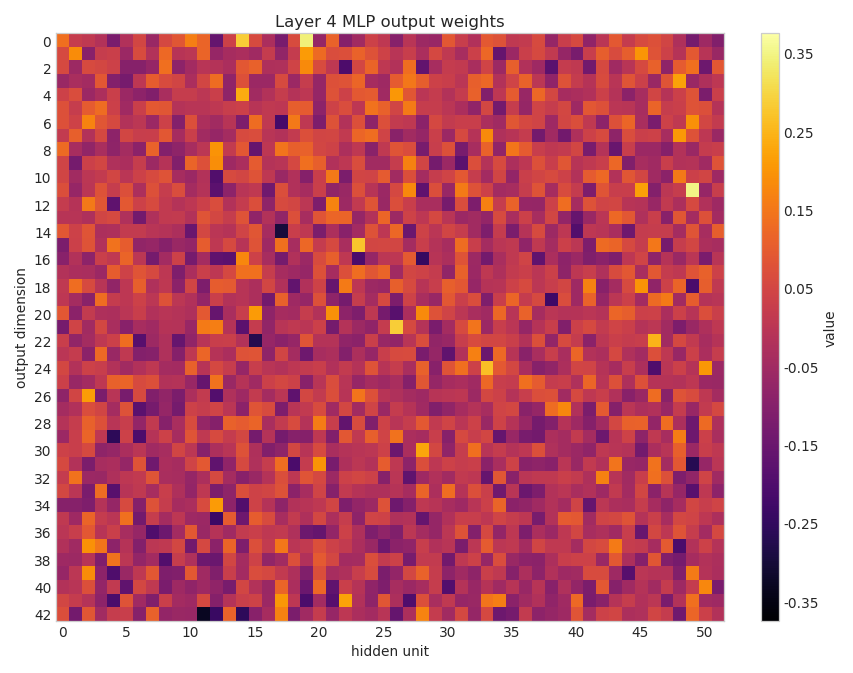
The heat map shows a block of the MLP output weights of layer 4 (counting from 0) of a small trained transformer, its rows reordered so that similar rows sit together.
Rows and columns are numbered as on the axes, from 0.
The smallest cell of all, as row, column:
42, 11
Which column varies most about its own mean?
12
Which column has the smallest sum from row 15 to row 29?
9
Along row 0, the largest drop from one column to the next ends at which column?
20
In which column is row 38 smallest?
8
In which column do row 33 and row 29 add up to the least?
4
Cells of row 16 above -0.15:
47
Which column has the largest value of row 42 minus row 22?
17
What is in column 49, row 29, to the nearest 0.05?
-0.15
